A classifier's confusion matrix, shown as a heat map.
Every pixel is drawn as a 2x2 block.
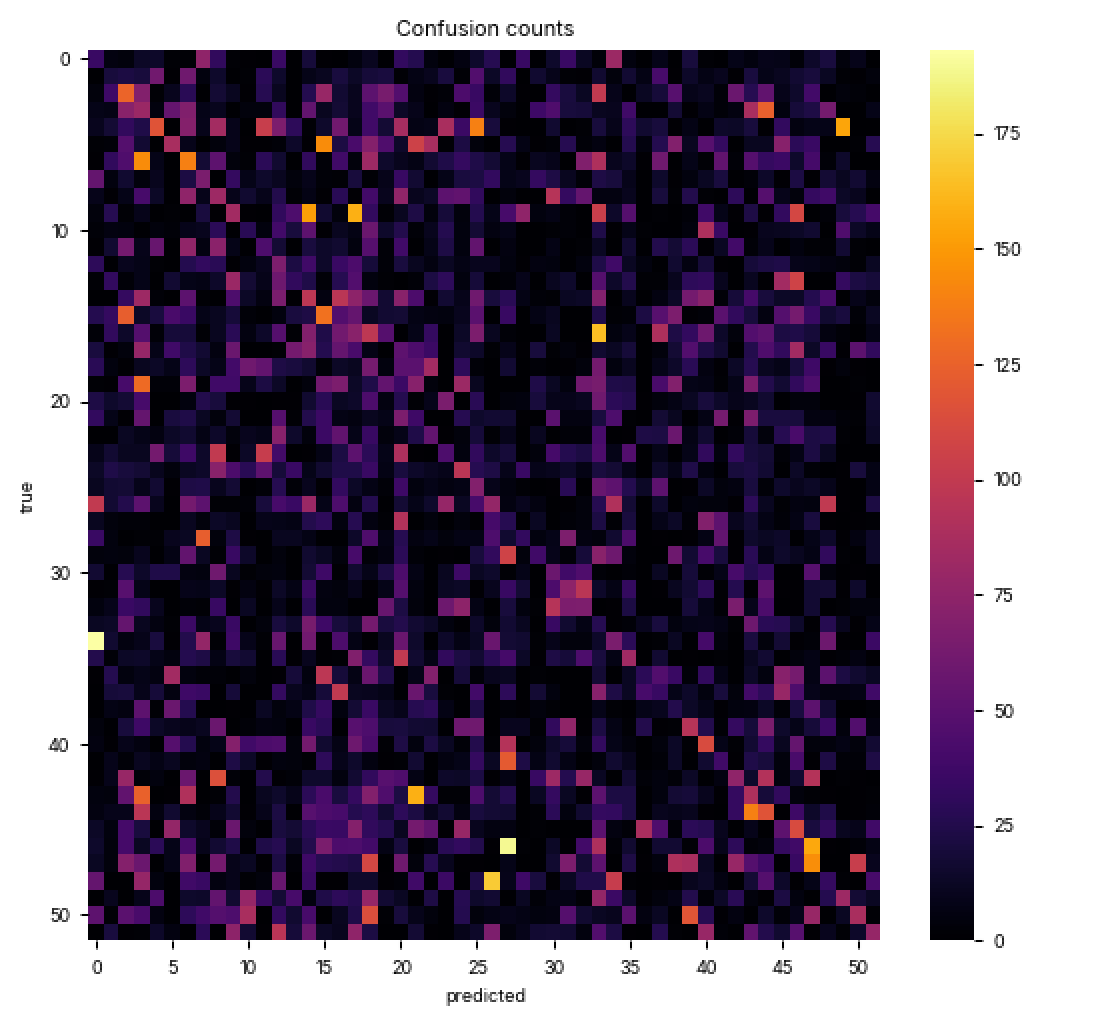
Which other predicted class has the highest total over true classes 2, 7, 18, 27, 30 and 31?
20
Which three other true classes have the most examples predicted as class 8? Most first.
42, 23, 4
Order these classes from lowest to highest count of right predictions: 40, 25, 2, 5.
25, 5, 40, 2
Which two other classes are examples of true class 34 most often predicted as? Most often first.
0, 7
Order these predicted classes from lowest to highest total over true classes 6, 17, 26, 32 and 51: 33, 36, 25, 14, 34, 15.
36, 15, 25, 34, 33, 14
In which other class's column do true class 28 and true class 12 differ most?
7
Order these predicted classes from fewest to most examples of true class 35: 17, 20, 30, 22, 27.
22, 30, 27, 17, 20
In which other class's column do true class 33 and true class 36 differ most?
5
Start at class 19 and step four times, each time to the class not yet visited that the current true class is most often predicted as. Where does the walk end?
21
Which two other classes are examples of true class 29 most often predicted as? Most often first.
27, 33
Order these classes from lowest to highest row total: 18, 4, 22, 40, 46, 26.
22, 18, 40, 26, 46, 4
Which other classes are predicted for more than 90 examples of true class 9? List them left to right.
14, 17, 33, 46
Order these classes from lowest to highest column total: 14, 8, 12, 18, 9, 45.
45, 9, 8, 12, 14, 18
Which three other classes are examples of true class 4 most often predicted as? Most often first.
49, 25, 11
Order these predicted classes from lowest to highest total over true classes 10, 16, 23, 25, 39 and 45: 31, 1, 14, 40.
1, 31, 14, 40
